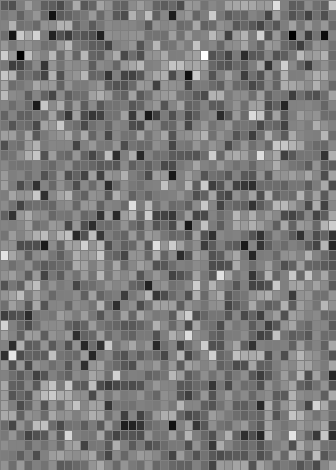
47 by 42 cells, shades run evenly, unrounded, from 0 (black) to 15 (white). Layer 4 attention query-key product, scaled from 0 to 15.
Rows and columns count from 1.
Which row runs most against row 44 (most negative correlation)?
4
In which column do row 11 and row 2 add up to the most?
19
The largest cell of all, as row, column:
6, 26
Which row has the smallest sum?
12
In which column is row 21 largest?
17
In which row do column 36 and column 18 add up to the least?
16
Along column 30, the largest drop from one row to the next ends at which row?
37
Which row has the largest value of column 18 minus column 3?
7
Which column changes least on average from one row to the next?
21
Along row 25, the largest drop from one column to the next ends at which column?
42
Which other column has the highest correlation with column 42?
33
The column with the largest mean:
1
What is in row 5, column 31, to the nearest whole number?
10
